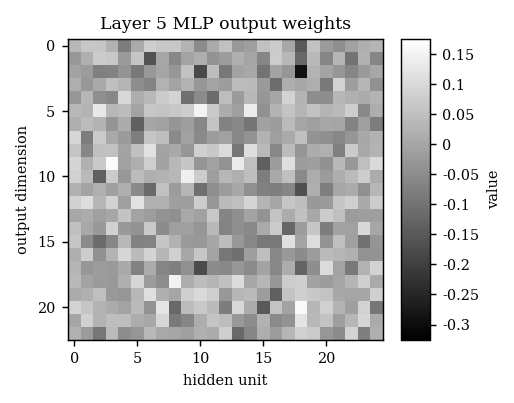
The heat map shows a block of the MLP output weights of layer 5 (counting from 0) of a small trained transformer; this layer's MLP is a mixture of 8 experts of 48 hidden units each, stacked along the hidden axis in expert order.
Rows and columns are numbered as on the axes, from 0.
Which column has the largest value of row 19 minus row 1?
6
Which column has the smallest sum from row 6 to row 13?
15
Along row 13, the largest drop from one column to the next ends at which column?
12
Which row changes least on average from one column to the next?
13
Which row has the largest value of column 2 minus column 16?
19
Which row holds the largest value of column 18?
20
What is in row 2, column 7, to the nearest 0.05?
0
